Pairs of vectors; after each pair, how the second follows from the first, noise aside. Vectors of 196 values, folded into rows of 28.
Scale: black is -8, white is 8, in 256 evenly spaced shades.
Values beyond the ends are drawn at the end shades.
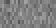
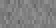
shrunk.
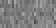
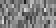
wrapped around, negated, scaled up.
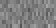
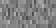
reversed.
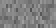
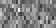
reversed, scaled up.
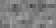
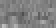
wrapped around, negated, partly zeroed.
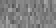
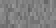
negated, shrunk.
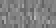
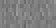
wrapped around, shrunk.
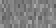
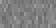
shrunk.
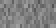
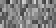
wrapped around, negated, scaled up.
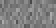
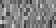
reversed, scaled up.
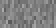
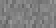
negated, shrunk.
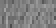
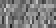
scaled up.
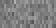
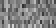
reversed, scaled up.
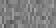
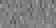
wrapped around, negated, partly zeroed.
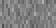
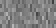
reversed.
